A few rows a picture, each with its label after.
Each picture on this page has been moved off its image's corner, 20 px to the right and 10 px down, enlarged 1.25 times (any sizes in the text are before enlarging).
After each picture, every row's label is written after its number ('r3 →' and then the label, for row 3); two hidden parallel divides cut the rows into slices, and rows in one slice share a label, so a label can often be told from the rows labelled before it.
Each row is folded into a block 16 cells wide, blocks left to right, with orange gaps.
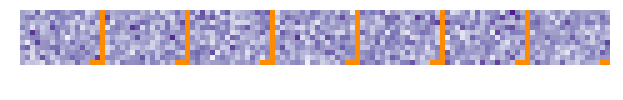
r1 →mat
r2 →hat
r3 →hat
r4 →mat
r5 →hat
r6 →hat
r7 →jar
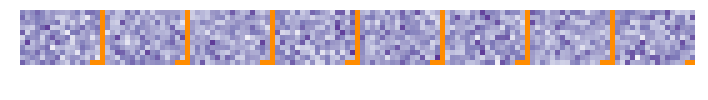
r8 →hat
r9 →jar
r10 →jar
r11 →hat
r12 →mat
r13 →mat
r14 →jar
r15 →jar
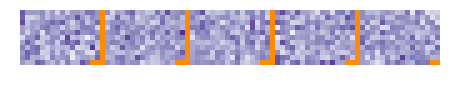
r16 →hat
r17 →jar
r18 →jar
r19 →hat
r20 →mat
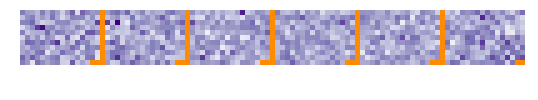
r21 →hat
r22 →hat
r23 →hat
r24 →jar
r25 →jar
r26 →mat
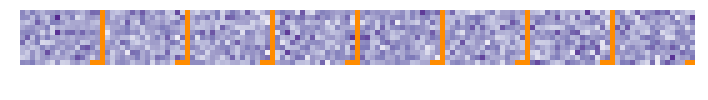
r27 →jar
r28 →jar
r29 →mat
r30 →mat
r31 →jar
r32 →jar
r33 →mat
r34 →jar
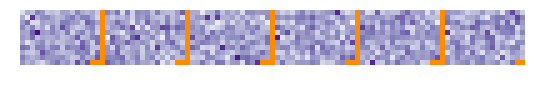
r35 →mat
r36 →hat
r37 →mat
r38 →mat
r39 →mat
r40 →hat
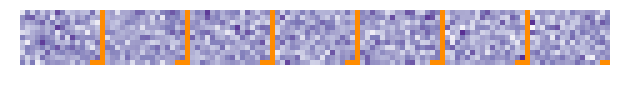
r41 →mat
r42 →jar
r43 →mat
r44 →jar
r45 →hat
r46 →mat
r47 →hat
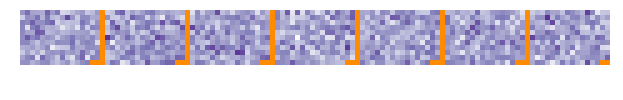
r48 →jar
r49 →mat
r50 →mat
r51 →hat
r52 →jar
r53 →jar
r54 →mat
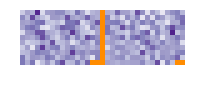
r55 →mat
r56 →hat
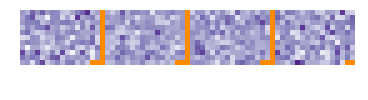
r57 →hat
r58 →jar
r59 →jar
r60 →hat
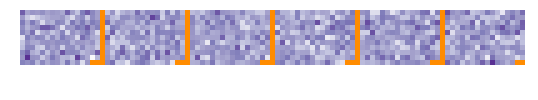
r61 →hat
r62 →jar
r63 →jar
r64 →hat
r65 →jar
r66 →hat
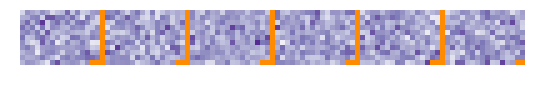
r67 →mat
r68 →hat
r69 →jar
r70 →jar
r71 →mat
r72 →mat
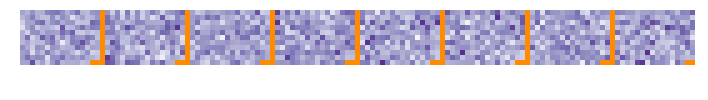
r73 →jar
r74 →hat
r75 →jar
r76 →hat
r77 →hat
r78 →hat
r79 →mat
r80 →hat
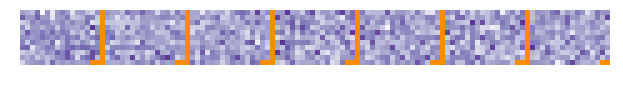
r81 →mat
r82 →jar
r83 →jar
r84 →hat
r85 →mat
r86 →hat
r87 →jar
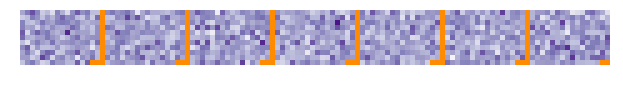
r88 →mat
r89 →jar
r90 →hat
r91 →jar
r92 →hat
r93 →jar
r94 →mat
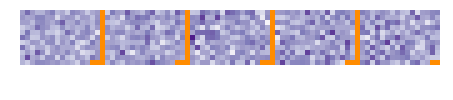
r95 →jar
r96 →jar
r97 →mat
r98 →hat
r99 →hat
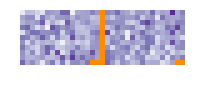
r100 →mat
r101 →hat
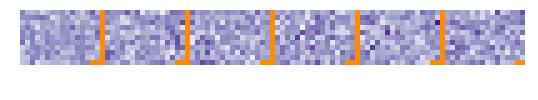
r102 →jar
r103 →hat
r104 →hat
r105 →mat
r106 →hat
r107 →hat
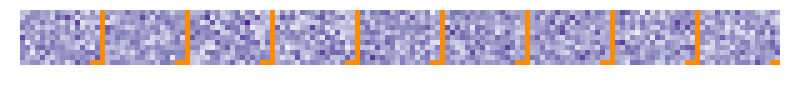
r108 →mat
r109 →jar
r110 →mat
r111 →mat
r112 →jar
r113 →mat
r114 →jar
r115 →hat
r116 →jar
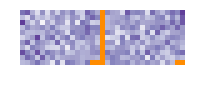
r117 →hat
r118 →hat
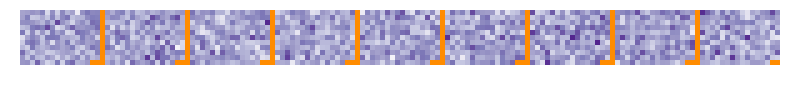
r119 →hat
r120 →mat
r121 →hat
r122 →jar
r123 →mat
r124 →mat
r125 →hat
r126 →jar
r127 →hat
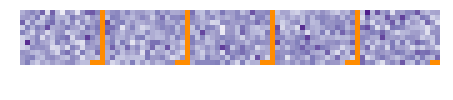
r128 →hat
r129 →jar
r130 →jar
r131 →jar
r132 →mat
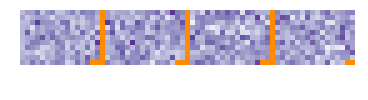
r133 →jar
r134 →hat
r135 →mat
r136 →hat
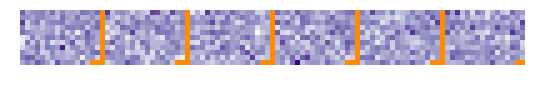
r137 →hat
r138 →hat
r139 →mat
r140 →hat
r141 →hat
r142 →hat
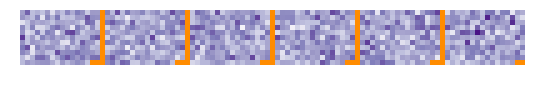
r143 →mat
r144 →hat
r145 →mat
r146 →mat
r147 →hat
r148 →mat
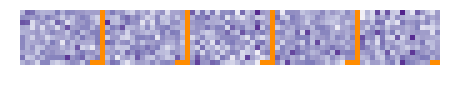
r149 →jar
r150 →jar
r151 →hat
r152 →jar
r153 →mat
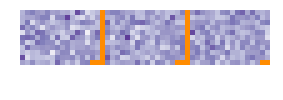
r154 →mat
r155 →jar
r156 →jar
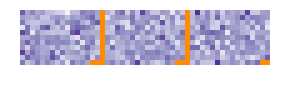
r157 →hat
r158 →mat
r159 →mat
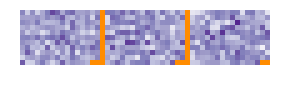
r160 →jar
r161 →mat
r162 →mat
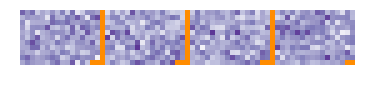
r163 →hat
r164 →mat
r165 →mat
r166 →mat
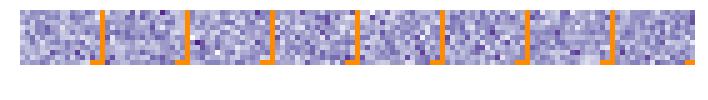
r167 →jar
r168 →mat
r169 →hat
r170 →mat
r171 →mat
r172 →mat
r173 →jar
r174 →jar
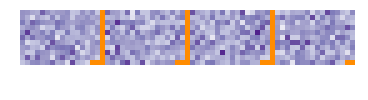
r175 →jar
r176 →hat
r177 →hat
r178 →jar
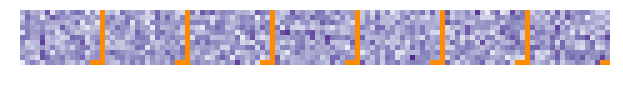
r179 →mat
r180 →jar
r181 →hat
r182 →mat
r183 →jar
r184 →hat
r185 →mat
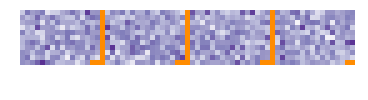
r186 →hat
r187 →mat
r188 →jar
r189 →hat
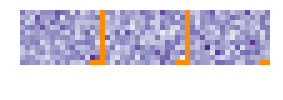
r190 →jar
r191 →mat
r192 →jar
